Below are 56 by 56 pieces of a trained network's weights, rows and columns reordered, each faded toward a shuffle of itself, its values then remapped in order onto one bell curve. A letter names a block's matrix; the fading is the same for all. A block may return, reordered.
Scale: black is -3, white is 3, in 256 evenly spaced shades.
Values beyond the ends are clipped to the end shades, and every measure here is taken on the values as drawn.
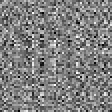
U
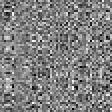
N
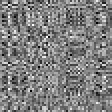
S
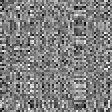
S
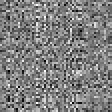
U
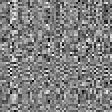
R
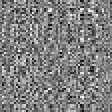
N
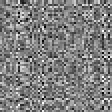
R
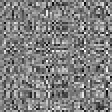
S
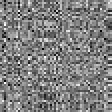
S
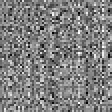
U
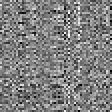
U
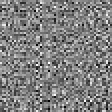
U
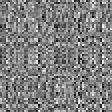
S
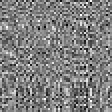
S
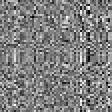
R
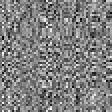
R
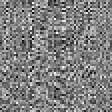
S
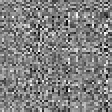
U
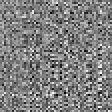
U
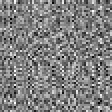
S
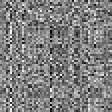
R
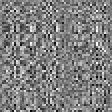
S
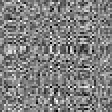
S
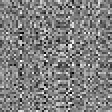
U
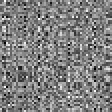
U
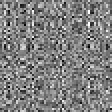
R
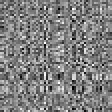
S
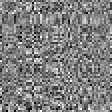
N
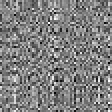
R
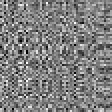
S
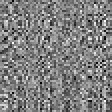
S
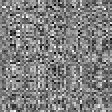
R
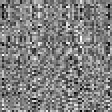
R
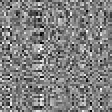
N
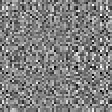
R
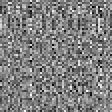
N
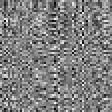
R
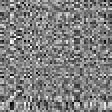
S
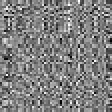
R
